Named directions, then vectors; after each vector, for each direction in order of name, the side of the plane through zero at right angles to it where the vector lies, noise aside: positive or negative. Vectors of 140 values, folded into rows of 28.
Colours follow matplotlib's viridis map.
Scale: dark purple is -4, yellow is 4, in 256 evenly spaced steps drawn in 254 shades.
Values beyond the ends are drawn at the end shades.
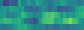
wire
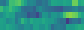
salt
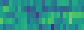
positive, positive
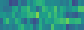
negative, positive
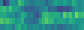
positive, positive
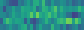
negative, positive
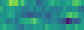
positive, negative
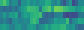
negative, negative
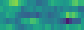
positive, negative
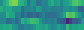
positive, negative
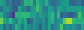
negative, positive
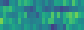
positive, positive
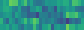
positive, negative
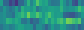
negative, positive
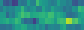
negative, positive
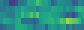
negative, positive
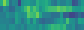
negative, negative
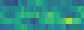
negative, positive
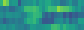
negative, negative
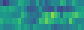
positive, positive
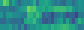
negative, negative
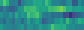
negative, negative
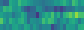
positive, positive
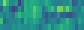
negative, negative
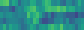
negative, negative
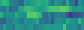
negative, negative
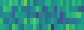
positive, negative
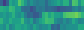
positive, positive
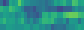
positive, positive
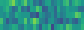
positive, negative
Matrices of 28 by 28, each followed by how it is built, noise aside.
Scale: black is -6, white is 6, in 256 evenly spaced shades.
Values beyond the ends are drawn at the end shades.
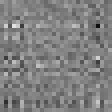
low rank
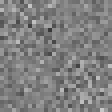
block diagonal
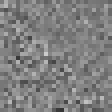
lower triangular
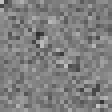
banded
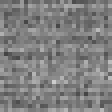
blocks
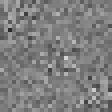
block diagonal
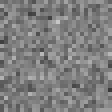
blocks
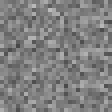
repeating rows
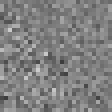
lower triangular
